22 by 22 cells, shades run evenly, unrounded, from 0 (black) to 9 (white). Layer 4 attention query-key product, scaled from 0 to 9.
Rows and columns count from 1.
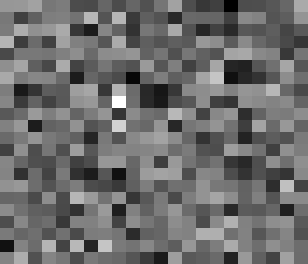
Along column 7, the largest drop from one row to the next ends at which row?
3
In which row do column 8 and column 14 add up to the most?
21
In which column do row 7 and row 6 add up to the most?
16
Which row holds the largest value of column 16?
7
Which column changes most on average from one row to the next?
9
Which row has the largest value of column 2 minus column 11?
22
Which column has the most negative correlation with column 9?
13
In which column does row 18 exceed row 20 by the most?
10
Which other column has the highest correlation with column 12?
11
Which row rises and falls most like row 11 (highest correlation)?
17
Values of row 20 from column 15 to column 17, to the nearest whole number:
6 6 4
